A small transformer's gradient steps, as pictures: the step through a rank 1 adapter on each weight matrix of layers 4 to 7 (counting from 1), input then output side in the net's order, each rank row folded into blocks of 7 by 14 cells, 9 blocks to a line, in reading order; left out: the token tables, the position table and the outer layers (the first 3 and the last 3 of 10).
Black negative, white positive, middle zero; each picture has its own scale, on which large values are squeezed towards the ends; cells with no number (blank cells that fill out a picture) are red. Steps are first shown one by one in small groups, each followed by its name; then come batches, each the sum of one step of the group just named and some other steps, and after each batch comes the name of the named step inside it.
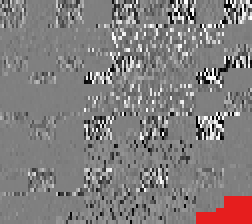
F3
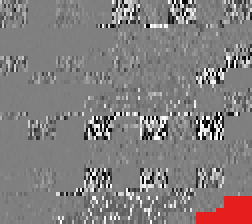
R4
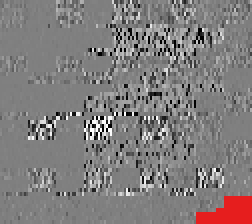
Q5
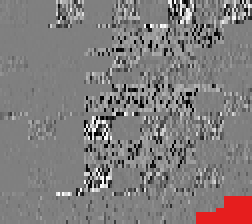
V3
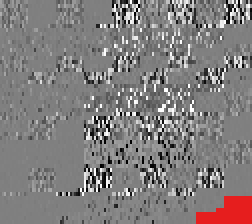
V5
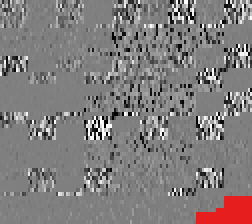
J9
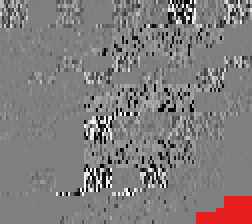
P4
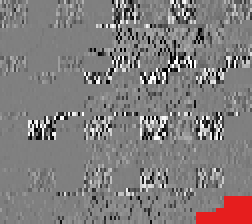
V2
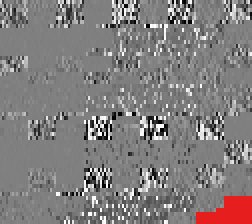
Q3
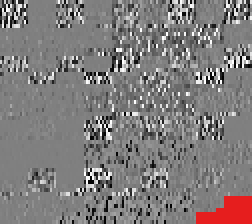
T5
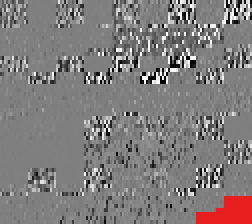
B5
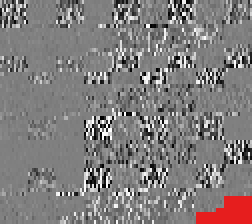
P4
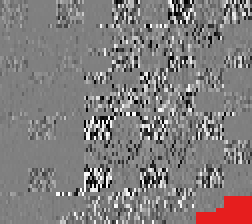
V3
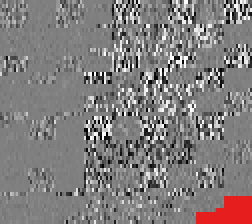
J9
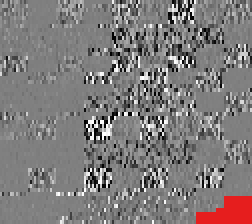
J9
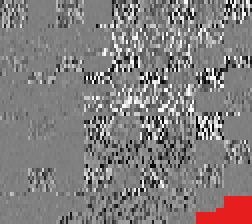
F3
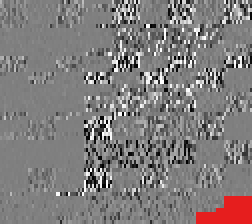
P4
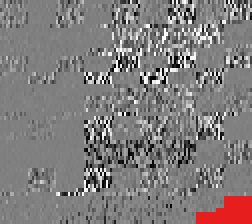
B5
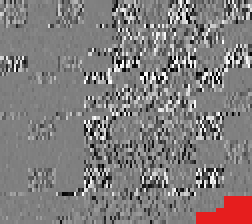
V5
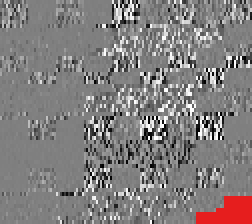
R4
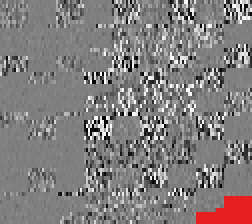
J9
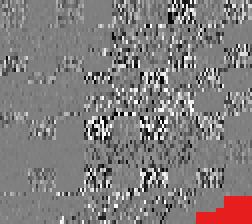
J9
